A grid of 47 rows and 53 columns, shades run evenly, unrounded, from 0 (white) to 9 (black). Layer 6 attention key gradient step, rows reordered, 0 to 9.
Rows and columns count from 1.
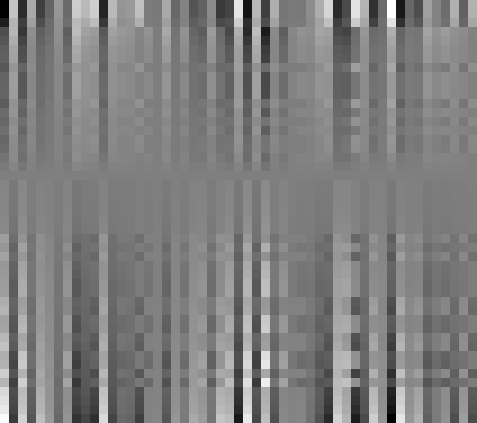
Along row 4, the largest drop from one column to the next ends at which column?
29
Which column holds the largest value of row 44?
44
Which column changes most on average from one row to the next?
40
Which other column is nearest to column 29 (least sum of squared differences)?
2
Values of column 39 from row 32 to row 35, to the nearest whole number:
3 3 4 4
